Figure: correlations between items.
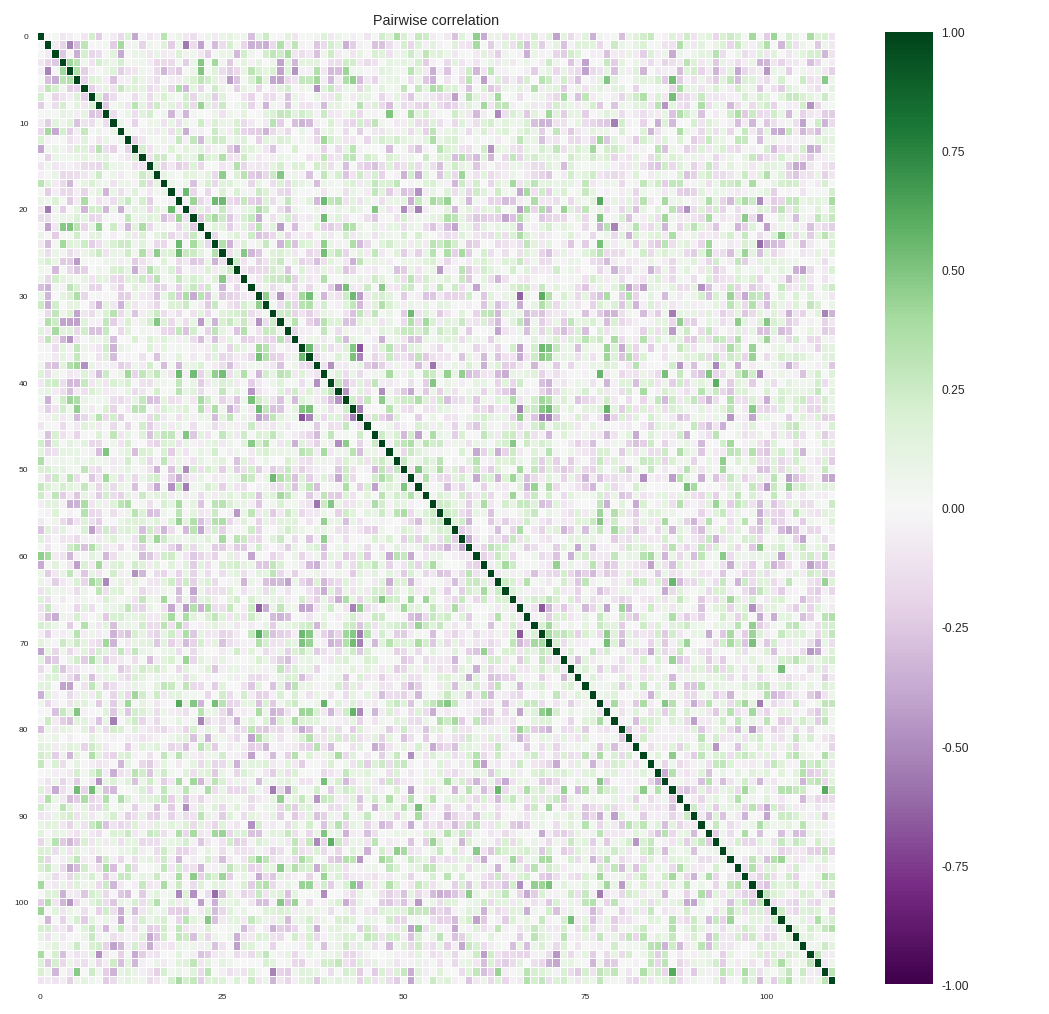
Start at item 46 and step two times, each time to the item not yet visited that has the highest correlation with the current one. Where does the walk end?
18
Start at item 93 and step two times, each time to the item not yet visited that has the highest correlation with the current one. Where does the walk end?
54
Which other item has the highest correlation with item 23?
102
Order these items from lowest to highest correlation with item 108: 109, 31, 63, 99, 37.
99, 31, 37, 109, 63
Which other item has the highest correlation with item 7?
87
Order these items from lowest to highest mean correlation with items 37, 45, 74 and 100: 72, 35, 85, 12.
12, 72, 85, 35
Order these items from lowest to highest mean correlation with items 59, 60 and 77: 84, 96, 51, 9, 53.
51, 9, 53, 96, 84
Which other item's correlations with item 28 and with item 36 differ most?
44
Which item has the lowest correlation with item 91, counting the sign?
29
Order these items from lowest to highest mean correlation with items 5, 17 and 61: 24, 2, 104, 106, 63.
106, 2, 24, 104, 63
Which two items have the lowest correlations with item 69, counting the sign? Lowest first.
66, 44
